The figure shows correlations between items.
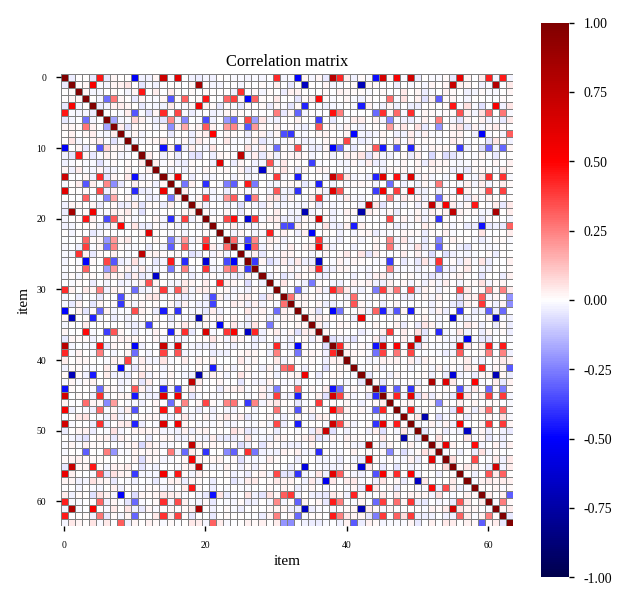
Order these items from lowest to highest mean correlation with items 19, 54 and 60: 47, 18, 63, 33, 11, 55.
33, 11, 63, 47, 18, 55
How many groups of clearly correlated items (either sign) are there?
11
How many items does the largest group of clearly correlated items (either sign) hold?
16
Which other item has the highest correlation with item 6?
26
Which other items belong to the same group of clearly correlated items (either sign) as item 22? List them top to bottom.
12, 29, 35
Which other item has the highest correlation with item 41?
59
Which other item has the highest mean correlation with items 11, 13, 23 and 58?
25
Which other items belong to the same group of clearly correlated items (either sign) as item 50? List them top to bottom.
37, 57
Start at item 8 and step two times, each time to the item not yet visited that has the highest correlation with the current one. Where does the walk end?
63
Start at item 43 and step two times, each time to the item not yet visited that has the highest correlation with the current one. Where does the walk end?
18
